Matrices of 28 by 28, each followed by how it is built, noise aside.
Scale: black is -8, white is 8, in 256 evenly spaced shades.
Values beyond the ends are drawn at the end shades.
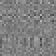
low rank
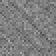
Toeplitz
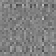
low rank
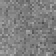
smooth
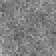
smooth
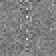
uneven columns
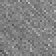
Toeplitz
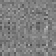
low rank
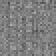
blocks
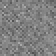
Toeplitz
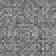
blocks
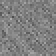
Toeplitz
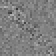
banded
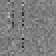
uneven columns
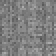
blocks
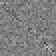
banded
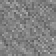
Toeplitz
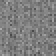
blocks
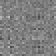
low rank
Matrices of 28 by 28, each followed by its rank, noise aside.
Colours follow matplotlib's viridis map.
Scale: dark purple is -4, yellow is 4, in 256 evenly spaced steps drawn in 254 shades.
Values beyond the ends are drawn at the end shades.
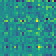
four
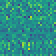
six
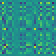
two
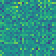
six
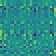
three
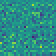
six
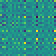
two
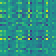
two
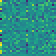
four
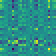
two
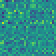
four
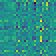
three
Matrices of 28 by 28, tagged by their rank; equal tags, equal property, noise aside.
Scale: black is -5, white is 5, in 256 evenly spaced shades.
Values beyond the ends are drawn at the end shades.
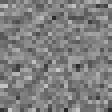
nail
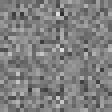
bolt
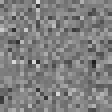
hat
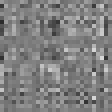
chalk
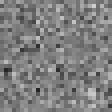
hat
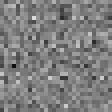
bolt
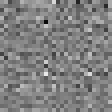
nail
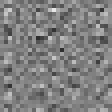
nail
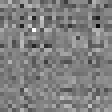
chalk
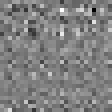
chalk
